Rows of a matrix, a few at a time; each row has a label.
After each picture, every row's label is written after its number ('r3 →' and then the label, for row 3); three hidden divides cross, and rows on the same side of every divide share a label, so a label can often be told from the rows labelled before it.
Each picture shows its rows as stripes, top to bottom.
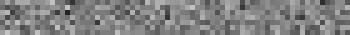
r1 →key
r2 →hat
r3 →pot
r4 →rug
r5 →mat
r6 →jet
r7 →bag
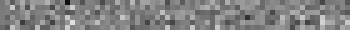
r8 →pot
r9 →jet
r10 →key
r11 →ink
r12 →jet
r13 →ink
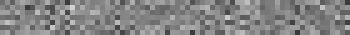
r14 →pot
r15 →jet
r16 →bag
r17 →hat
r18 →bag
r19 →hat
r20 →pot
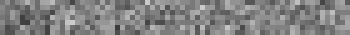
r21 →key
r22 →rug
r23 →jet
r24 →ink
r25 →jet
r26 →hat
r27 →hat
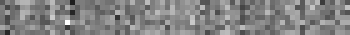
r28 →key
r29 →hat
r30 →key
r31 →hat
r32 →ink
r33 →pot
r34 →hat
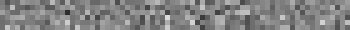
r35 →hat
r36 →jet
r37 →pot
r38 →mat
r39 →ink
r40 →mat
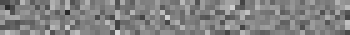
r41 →hat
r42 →hat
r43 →pot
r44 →mat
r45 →rug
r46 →hat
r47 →bag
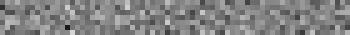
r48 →mat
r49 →ink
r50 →rug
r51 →bag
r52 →mat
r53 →pot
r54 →rug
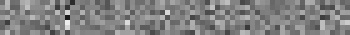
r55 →key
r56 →pot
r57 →ink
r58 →pot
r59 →ink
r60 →ink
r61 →bag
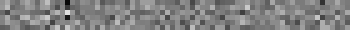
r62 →pot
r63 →pot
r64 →ink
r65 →pot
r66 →bag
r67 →ink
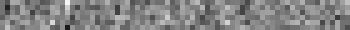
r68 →ink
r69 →hat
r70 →hat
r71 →mat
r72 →key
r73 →pot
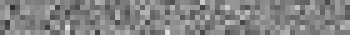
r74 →rug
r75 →key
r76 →pot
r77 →bag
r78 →hat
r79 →ink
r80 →mat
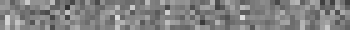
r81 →key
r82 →pot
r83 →ink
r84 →bag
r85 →mat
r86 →bag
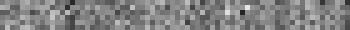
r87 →key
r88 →pot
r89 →hat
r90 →key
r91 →mat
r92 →key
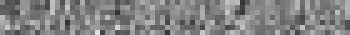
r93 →hat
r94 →hat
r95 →hat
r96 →rug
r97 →pot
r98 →bag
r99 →rug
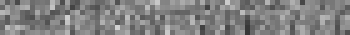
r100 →hat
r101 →key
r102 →bag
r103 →ink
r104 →ink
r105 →mat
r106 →mat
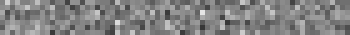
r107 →bag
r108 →key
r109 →rug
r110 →rug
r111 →mat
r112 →mat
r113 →bag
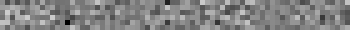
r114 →rug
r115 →mat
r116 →bag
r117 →key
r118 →pot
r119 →jet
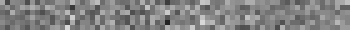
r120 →rug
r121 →key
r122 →ink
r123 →rug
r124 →rug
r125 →ink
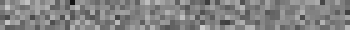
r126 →key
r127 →bag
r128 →mat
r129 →hat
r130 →bag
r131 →rug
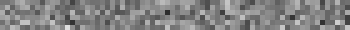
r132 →key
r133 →key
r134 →rug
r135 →bag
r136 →key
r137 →ink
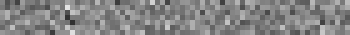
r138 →rug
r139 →ink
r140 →bag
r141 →pot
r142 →key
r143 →ink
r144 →jet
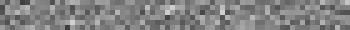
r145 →jet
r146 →key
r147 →mat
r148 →rug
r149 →jet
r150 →pot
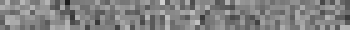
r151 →pot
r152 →bag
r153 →key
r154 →mat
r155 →mat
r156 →ink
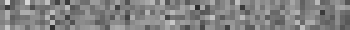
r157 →pot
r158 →hat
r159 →key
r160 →pot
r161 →key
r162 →bag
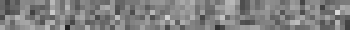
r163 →hat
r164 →hat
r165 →hat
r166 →mat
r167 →key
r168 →pot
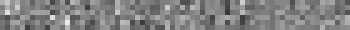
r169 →bag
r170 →mat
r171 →bag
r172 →hat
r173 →ink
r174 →ink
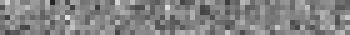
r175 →bag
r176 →mat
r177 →mat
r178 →ink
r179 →bag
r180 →jet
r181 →hat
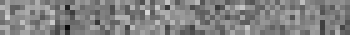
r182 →mat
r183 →pot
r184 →key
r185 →mat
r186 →key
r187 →pot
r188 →pot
